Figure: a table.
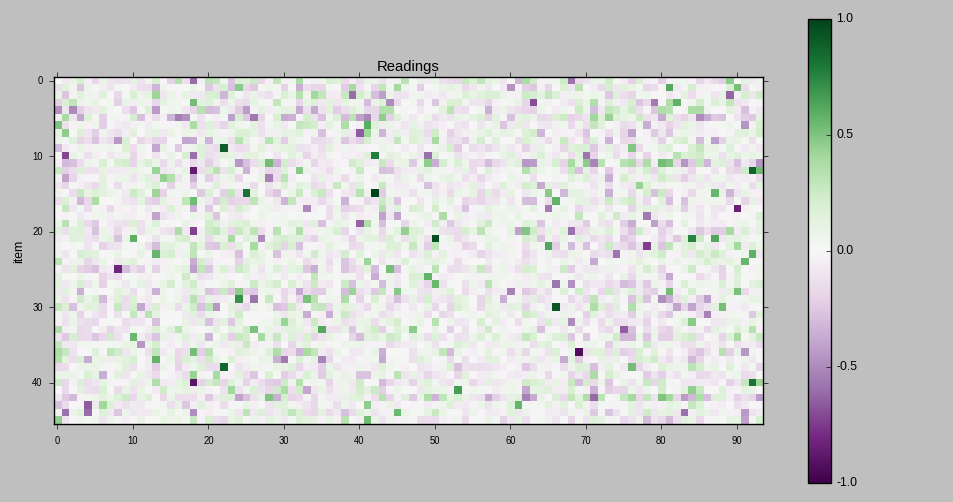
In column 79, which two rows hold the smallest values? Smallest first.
3, 19
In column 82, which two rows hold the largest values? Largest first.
3, 10
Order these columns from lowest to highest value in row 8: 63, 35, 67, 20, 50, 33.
20, 35, 33, 63, 67, 50
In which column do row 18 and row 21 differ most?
50
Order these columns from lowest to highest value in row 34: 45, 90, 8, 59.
8, 59, 45, 90
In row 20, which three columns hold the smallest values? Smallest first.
18, 68, 61
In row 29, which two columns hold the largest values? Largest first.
24, 33
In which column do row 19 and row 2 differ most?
40
